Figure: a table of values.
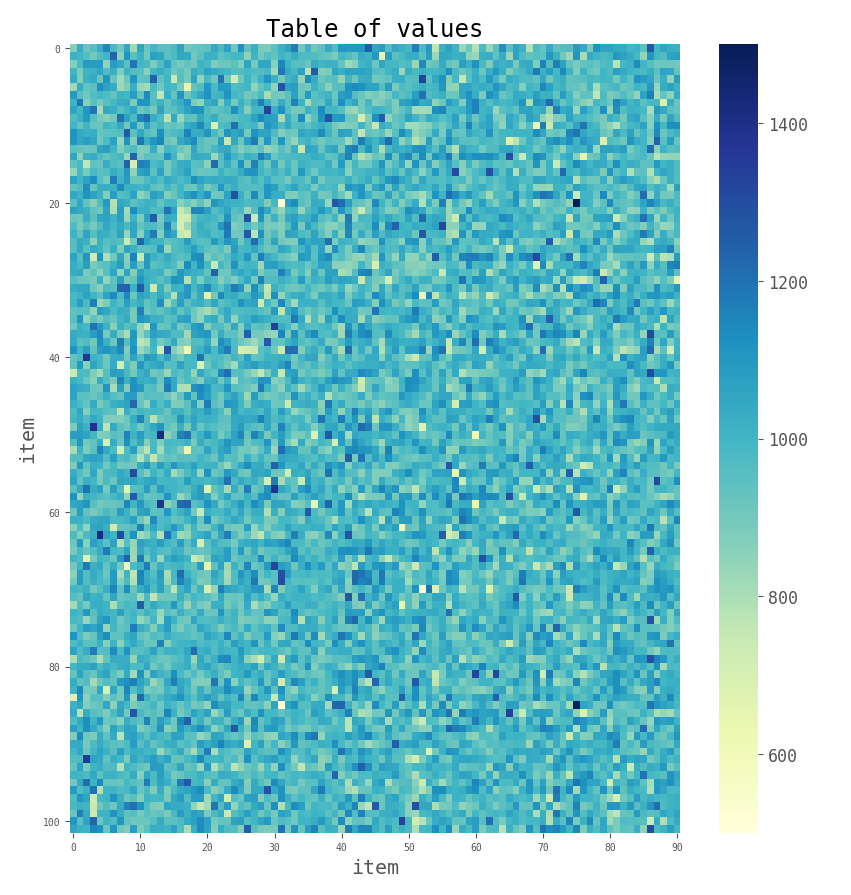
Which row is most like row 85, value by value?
20
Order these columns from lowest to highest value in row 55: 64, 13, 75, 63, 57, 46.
57, 75, 46, 13, 64, 63
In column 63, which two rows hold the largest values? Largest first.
81, 84
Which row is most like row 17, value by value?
78
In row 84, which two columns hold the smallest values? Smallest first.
0, 30
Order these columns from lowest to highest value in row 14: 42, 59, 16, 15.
16, 42, 15, 59
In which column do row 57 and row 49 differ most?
30
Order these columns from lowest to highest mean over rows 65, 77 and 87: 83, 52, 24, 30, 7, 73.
52, 7, 73, 30, 24, 83
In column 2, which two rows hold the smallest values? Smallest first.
66, 15
